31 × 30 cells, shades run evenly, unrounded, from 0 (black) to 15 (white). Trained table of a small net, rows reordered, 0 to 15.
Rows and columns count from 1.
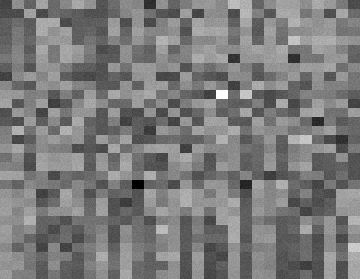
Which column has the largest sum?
19
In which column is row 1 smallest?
13
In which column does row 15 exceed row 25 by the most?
6
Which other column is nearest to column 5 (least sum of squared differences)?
23
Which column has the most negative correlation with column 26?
22
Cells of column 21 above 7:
13
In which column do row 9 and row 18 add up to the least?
14
